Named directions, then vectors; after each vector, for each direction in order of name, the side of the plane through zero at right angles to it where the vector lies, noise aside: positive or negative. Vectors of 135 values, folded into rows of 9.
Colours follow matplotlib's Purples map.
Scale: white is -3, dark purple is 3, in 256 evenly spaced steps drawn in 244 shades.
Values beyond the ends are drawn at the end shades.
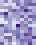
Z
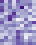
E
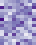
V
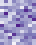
negative, positive, positive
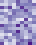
positive, positive, positive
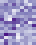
negative, positive, negative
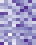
negative, positive, positive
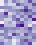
negative, positive, positive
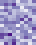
negative, negative, negative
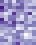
positive, positive, negative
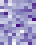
negative, positive, positive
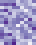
negative, negative, negative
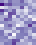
positive, negative, negative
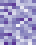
negative, negative, negative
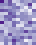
positive, negative, negative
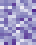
negative, negative, negative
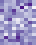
positive, negative, positive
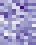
positive, negative, positive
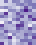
negative, positive, positive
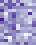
positive, positive, negative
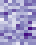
negative, negative, positive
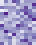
negative, positive, positive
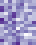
positive, positive, negative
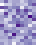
negative, positive, positive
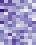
positive, negative, negative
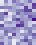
negative, positive, positive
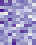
positive, negative, negative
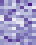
positive, negative, positive
